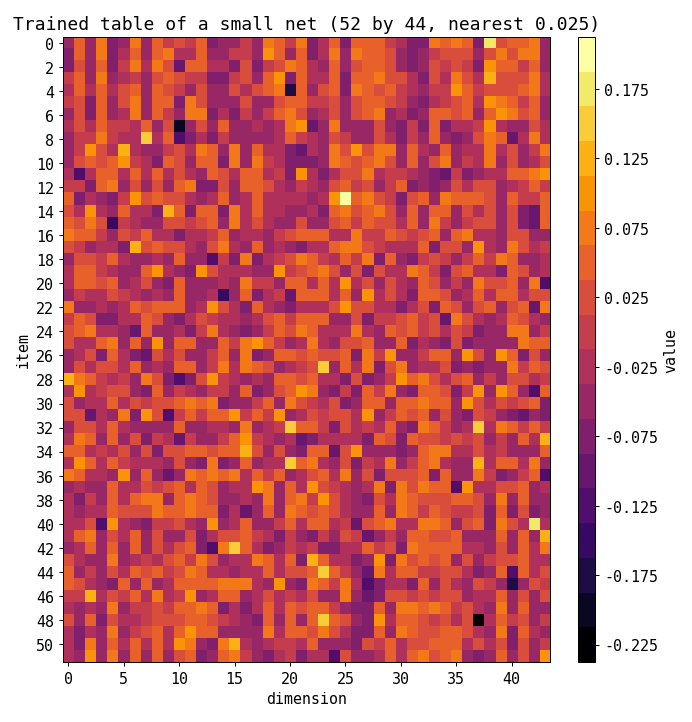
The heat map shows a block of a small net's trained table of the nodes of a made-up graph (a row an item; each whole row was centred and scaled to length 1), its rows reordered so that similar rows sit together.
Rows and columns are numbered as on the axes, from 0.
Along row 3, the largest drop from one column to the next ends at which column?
20
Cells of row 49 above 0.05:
6
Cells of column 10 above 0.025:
18
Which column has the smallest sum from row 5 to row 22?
30
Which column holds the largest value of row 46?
2
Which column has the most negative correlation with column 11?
40
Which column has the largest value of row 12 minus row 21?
14
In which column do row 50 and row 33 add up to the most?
15
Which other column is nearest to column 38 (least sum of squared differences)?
3
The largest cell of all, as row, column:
13, 25
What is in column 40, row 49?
-0.075
